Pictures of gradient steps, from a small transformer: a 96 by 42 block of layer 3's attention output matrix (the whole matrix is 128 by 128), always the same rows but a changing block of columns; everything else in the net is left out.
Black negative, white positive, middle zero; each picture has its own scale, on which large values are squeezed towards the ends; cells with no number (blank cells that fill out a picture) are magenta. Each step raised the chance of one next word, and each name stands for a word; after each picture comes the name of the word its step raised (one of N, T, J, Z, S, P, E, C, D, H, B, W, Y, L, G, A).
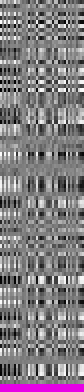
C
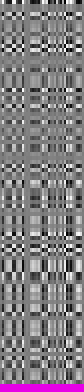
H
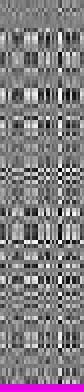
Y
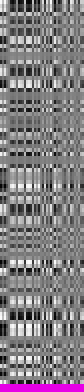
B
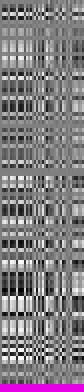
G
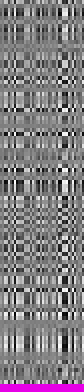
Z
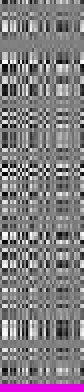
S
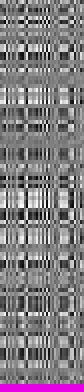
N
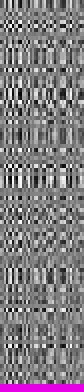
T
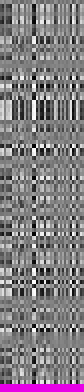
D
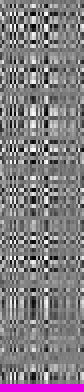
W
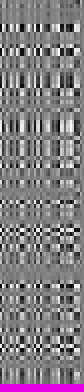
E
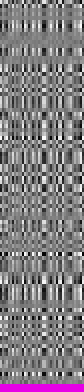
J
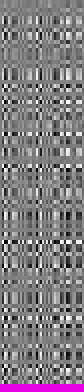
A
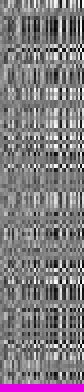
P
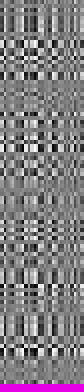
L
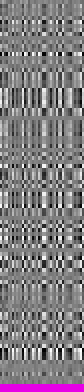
N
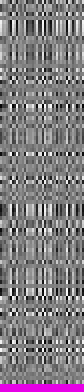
G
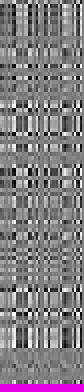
Z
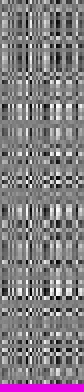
G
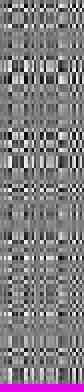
W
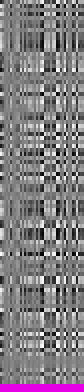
J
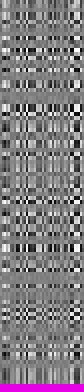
E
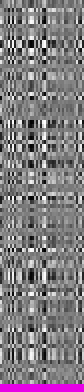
L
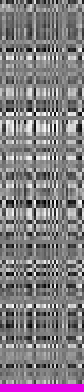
E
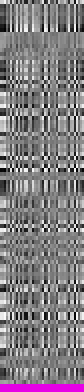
Z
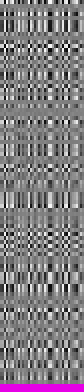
H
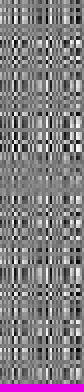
L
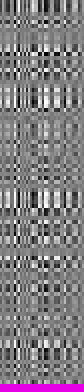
N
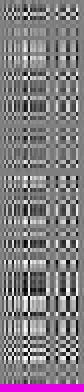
G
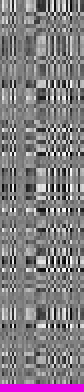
B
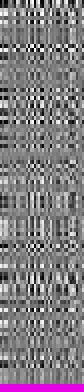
H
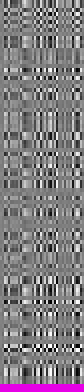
C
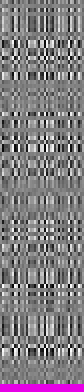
L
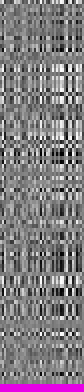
J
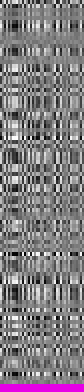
J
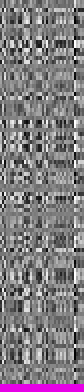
L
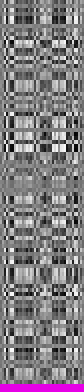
L
